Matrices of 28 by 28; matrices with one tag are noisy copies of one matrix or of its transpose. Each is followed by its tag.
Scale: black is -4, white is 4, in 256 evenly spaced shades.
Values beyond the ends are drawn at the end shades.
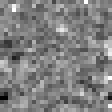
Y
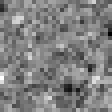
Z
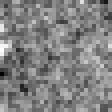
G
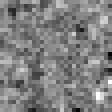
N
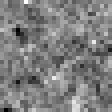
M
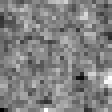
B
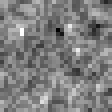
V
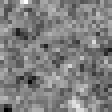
M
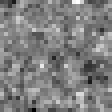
Z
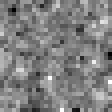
N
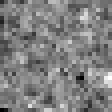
B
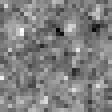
V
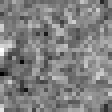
G
